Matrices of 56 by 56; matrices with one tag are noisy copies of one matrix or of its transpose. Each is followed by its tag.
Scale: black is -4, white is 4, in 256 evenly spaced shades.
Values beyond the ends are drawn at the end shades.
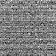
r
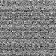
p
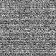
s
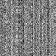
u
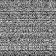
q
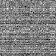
s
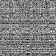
s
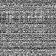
u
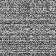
s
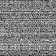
q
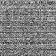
r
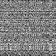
q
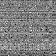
q
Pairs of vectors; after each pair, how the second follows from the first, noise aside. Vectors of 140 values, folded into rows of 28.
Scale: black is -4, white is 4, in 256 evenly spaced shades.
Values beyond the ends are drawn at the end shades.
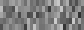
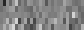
wrapped around, partly zeroed.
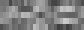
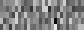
shuffled.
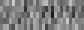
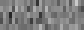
reversed, partly zeroed.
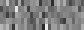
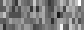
shuffled.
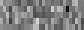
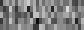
negated.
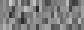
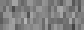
reversed, negated, shrunk.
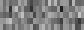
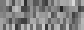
shuffled.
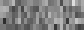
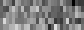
negated.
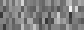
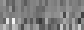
reversed, partly zeroed.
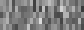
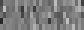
reversed, partly zeroed.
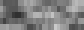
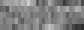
wrapped around, partly zeroed.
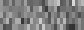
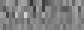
wrapped around, partly zeroed.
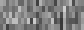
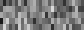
shuffled.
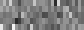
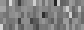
partly zeroed.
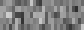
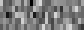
negated.
